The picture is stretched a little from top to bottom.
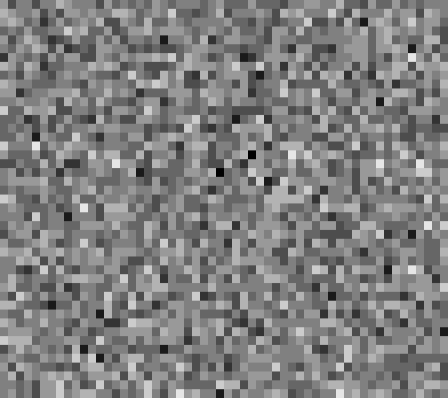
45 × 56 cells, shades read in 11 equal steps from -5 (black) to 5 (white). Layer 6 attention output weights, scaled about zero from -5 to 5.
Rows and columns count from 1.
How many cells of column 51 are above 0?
16
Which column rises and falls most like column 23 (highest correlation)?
43
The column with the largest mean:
54
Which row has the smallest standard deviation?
1
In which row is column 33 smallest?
9
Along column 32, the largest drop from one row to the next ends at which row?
18
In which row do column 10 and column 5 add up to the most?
17
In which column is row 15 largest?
24
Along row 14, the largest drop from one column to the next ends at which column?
34
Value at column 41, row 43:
0
